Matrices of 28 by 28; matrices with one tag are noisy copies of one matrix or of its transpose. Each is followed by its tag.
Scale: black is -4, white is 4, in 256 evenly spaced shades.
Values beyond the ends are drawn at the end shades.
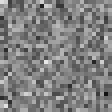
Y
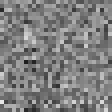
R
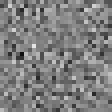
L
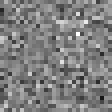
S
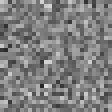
Y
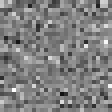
Y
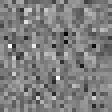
L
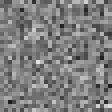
R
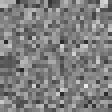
Y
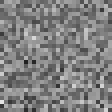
R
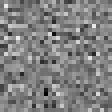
L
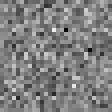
L
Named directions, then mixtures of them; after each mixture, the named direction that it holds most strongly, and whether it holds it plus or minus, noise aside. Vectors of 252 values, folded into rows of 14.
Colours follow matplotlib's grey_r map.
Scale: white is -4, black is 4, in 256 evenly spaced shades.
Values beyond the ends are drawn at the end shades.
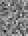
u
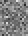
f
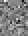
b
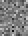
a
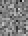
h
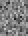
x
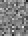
a, minus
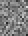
f, minus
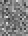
f, plus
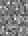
x, minus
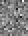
h, plus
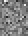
f, minus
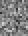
h, plus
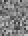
h, plus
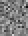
b, plus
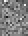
f, minus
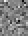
b, plus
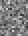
a, minus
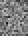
f, minus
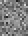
f, minus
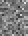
u, plus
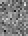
u, plus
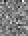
b, minus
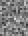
x, minus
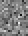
u, minus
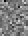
b, minus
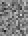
u, plus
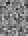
x, plus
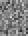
x, plus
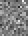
b, minus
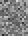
f, plus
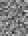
u, plus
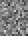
u, minus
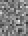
b, minus
